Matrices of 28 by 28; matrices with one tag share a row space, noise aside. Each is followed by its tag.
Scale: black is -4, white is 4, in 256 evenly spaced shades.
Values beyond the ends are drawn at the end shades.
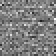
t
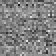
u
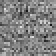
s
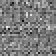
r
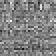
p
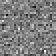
s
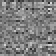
u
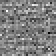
u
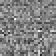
p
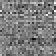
t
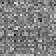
p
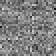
t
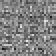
s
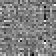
s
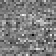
u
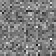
r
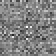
r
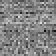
s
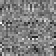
t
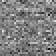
u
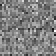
t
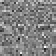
s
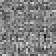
s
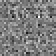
r
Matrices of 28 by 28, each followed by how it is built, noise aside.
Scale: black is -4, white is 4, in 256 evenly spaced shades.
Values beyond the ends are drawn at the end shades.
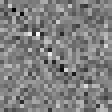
banded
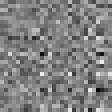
low rank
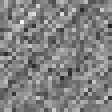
Hankel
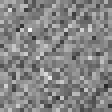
Hankel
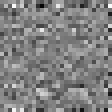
low rank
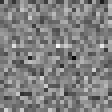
repeating columns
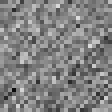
Hankel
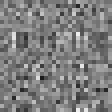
low rank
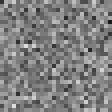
repeating rows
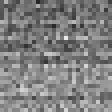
blocks
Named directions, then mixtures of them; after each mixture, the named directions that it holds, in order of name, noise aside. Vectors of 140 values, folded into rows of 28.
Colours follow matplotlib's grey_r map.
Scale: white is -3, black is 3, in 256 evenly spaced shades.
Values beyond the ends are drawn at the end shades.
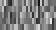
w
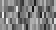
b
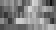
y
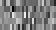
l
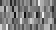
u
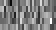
u, w.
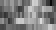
y.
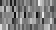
u.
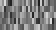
w.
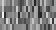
b, w.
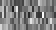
b, u.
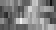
y.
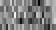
u, y.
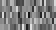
b, l.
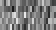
b, l.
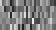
l, w.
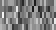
b.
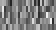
b, w.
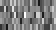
u.
